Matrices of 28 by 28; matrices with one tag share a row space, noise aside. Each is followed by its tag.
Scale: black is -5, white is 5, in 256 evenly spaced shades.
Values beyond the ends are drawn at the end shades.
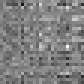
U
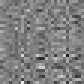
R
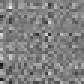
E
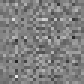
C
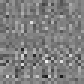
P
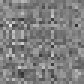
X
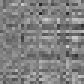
U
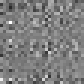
E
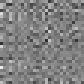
E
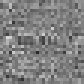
X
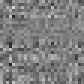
X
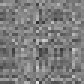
C
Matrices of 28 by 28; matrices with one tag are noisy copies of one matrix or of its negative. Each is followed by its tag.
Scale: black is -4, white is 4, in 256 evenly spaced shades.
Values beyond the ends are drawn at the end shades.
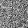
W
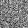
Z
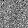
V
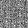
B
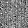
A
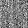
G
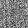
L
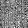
A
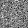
V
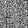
B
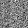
V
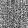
A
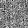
L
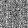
B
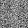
V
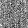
A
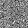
V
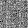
B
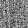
L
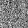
Z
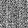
B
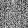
A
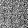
W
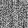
G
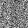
V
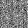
G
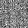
L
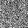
Z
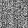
G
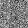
V
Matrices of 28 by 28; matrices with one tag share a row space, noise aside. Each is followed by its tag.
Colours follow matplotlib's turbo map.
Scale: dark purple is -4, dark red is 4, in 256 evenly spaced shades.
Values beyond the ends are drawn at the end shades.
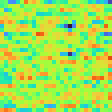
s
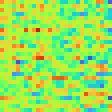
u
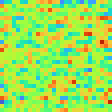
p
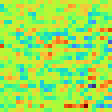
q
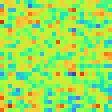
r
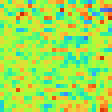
q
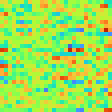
p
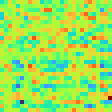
q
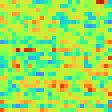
u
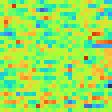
s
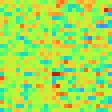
p
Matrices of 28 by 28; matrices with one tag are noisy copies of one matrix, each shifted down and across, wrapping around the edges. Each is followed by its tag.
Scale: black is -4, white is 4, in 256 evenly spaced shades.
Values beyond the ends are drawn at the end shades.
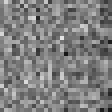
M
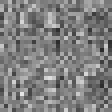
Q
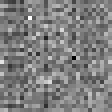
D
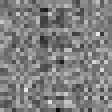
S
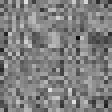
Q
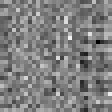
S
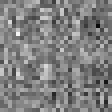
Q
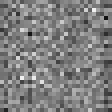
D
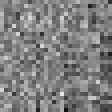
M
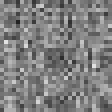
Q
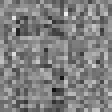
M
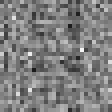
M
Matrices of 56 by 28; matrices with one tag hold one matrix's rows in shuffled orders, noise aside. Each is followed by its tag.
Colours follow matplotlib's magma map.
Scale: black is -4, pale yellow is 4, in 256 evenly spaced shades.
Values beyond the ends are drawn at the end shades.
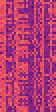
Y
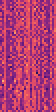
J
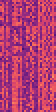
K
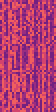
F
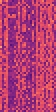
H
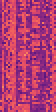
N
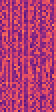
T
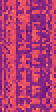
N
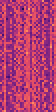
J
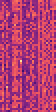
K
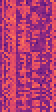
N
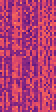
K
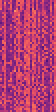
J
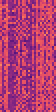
H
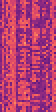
N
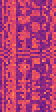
N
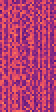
F
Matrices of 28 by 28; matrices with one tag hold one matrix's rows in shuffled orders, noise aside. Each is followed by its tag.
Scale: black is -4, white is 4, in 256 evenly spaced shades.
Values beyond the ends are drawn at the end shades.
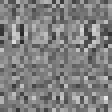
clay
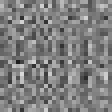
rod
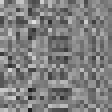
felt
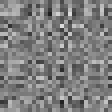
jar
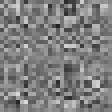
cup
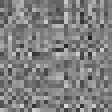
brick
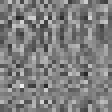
rod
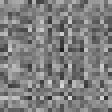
jar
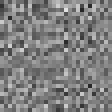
brick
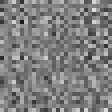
clay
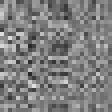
felt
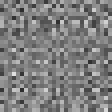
clay
